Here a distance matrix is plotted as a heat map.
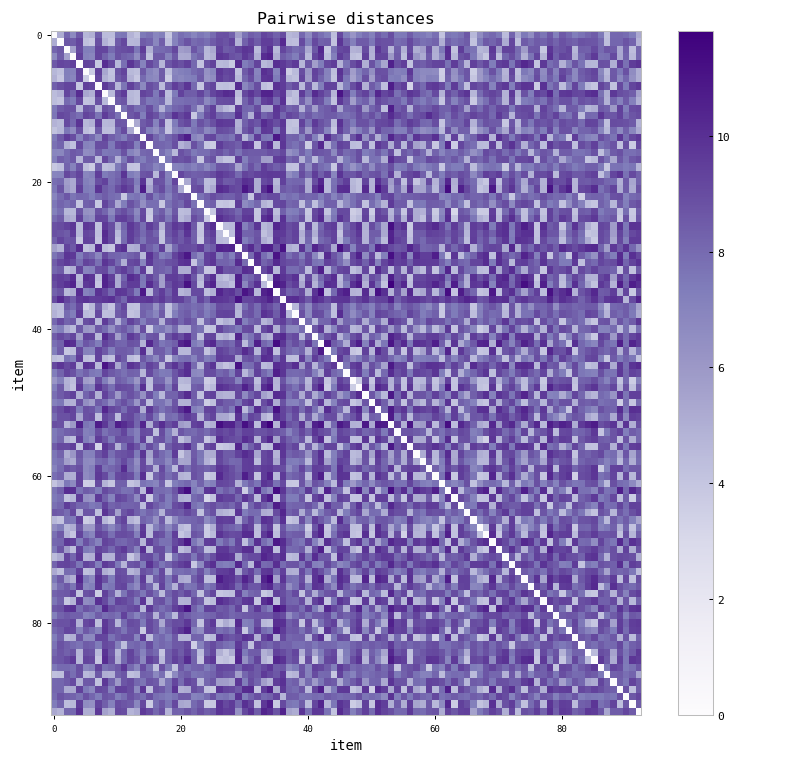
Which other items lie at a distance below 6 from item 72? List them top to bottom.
11, 22, 31, 83
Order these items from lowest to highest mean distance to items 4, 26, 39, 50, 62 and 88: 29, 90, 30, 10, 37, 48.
10, 30, 90, 37, 48, 29
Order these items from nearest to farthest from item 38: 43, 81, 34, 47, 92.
92, 47, 43, 81, 34
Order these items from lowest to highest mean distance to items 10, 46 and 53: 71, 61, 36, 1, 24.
24, 61, 1, 71, 36
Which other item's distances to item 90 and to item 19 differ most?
36
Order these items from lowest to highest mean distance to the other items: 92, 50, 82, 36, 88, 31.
50, 82, 88, 92, 31, 36
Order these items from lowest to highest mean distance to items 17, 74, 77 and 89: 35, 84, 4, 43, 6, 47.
47, 43, 35, 6, 84, 4
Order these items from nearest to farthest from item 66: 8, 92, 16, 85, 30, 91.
8, 92, 16, 91, 30, 85
